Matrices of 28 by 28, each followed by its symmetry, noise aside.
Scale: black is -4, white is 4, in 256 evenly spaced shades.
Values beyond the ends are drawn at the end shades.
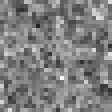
symmetric across the other diagonal.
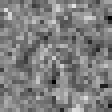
no symmetry.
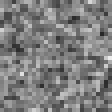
no symmetry.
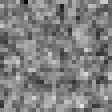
antisymmetric.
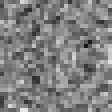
mirrored top to bottom.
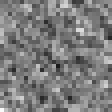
symmetric across the other diagonal.
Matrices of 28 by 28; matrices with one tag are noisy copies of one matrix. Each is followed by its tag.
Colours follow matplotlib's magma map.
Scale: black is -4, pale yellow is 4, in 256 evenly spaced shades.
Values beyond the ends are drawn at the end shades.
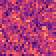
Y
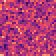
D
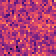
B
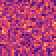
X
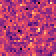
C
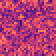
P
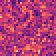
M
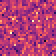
B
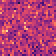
X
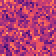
D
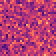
D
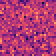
X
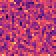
D
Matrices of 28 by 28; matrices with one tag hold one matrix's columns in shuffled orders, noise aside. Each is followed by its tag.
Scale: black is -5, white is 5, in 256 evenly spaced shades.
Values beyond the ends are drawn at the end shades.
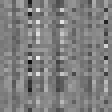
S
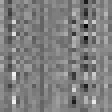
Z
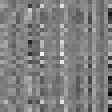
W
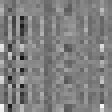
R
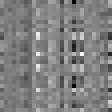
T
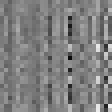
R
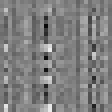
R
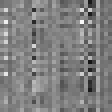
S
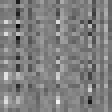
Z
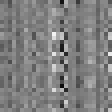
T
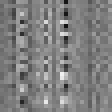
Z
